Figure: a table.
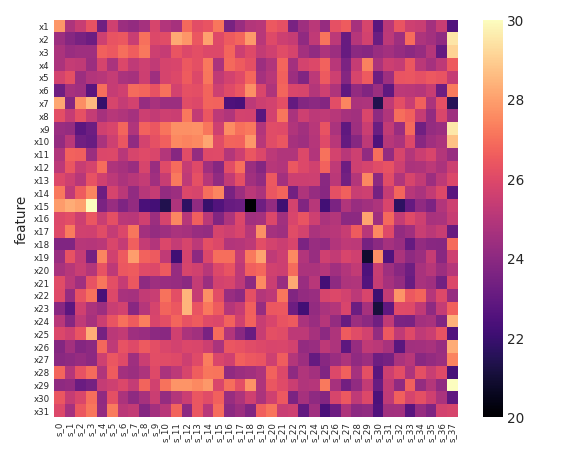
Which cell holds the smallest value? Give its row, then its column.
x15, s_18
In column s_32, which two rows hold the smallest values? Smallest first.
x15, x26
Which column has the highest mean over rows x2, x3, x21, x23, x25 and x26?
s_37
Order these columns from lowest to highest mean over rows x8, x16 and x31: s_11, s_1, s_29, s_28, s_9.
s_28, s_9, s_1, s_29, s_11
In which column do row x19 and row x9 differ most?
s_11
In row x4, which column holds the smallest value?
s_27
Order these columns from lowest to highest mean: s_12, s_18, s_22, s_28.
s_28, s_22, s_18, s_12
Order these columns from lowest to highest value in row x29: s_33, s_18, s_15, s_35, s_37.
s_35, s_15, s_33, s_18, s_37
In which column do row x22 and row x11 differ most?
s_30
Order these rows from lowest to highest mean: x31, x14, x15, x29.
x15, x31, x14, x29
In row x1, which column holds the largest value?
s_0
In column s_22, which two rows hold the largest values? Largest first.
x21, x19
